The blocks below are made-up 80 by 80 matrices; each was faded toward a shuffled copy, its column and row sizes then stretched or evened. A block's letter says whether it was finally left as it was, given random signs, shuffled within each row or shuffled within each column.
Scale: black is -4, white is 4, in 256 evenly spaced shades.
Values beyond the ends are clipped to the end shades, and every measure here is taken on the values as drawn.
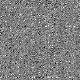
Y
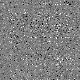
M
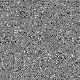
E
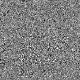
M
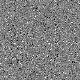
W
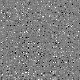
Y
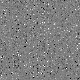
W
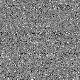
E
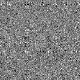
Y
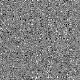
Y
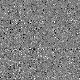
M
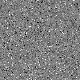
W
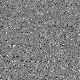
E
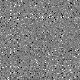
Y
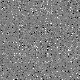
M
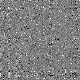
Y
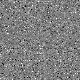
E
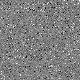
E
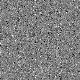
W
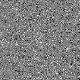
Y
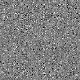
Y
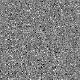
M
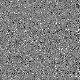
M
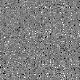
Y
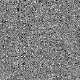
Y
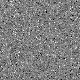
W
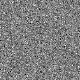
W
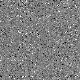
M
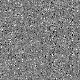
W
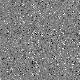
M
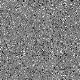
M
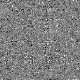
Y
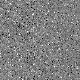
W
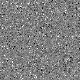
M
